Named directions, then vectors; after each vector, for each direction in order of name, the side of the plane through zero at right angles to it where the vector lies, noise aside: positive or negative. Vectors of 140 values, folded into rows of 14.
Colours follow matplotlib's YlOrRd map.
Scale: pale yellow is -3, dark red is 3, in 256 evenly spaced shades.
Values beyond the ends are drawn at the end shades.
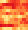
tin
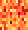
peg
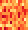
positive, negative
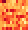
negative, negative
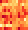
positive, negative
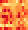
positive, negative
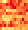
positive, positive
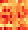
positive, negative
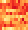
positive, positive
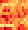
positive, negative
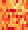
negative, negative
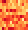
negative, negative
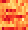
negative, negative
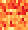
positive, positive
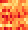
positive, negative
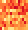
positive, positive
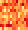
negative, positive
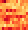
negative, negative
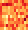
negative, positive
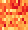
positive, positive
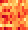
positive, negative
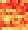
positive, positive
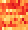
positive, positive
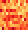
negative, negative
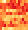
positive, positive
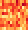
negative, positive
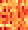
positive, negative
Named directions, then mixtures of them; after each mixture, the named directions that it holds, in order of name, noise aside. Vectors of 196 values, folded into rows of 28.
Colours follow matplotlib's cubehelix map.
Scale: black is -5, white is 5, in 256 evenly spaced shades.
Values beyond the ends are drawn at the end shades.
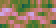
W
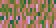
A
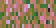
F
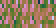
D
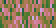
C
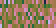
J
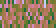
J.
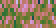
D, W.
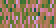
A, C.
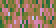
C.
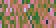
F, J.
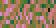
A, F, W.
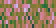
D, F, J.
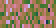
F.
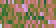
J, W.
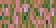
C, F, J.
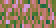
D, F.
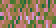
A, W.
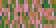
C, D, J.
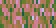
C.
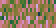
A.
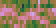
W.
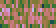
C, D, W.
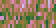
A, W.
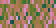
A, F, J.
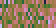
J.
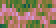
W.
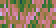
A, J, W.
